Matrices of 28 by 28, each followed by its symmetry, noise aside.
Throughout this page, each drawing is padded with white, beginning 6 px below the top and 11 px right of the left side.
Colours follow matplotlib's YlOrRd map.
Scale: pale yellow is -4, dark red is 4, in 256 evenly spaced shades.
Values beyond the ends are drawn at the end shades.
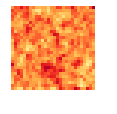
no symmetry.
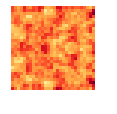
mirrored top to bottom.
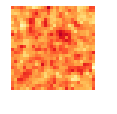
symmetric across the other diagonal.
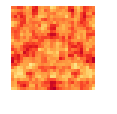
mirrored left to right.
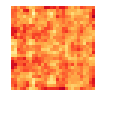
mirrored top to bottom.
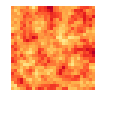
symmetric across the other diagonal.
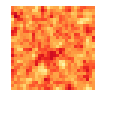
no symmetry.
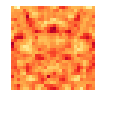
mirrored left to right.
